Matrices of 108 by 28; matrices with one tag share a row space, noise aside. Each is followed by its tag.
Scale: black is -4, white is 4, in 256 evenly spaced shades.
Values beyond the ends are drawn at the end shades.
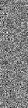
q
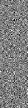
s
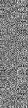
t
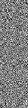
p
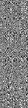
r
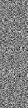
s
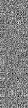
t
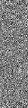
p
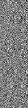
r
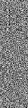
p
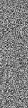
p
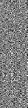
s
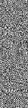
p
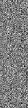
r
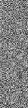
p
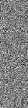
q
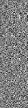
s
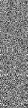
q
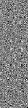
r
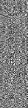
s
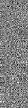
t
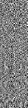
s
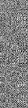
t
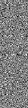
p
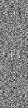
s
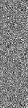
r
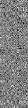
t
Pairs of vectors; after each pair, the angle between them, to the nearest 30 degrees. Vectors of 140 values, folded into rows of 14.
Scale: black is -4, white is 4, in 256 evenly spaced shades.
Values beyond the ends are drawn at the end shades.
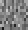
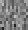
30 degrees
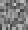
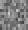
30 degrees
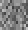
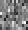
90 degrees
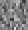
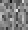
120 degrees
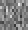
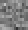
60 degrees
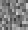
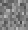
60 degrees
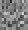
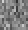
120 degrees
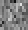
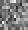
150 degrees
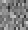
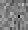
60 degrees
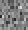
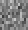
150 degrees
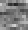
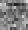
30 degrees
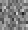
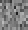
120 degrees
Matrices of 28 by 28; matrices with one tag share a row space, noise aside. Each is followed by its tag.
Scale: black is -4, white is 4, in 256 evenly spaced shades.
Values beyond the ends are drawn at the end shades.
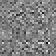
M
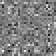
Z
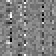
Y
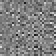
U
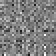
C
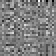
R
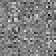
Z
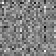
C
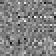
U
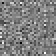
C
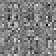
Z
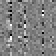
Y
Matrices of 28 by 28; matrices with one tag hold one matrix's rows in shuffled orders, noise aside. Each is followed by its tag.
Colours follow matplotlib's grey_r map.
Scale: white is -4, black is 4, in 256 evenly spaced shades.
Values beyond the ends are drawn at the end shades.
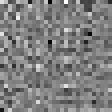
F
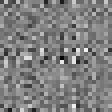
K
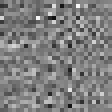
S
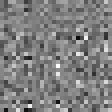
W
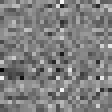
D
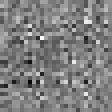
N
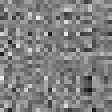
F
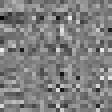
D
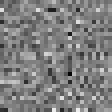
S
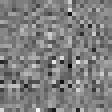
S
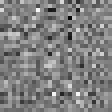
S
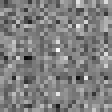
W
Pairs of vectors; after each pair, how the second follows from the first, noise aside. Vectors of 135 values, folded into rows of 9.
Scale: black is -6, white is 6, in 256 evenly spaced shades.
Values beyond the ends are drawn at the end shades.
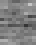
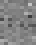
partly zeroed.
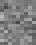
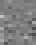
partly zeroed.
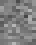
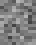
negated.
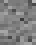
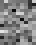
scaled up.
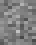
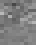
wrapped around, partly zeroed.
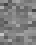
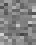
sign-scrambled.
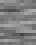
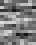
reversed, scaled up.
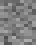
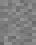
negated, shrunk.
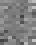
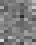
sign-scrambled.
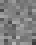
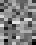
scaled up.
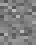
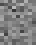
negated.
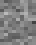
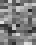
reversed, negated, scaled up.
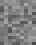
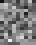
reversed, scaled up.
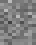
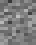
sign-scrambled.
